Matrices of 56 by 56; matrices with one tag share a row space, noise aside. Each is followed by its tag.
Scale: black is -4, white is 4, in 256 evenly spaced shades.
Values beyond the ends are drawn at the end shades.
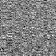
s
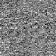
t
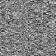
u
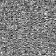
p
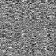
s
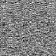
s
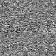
t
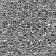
p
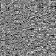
u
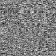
p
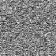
s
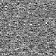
t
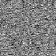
s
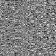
u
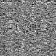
s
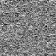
t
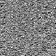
p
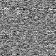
t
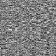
s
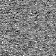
t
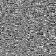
u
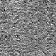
t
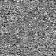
t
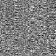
u
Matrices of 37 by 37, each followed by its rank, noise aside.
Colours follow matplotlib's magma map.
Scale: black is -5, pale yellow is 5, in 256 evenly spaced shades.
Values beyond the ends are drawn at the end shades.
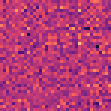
eight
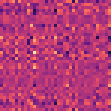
four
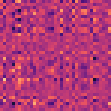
three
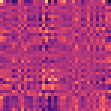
three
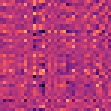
three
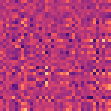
four
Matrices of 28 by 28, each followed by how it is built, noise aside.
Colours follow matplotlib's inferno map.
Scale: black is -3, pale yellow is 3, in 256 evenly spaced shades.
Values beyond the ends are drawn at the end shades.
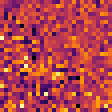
lower triangular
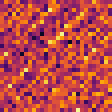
Hankel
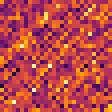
Hankel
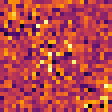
block diagonal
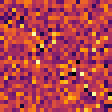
block diagonal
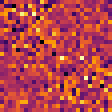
block diagonal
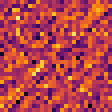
Hankel
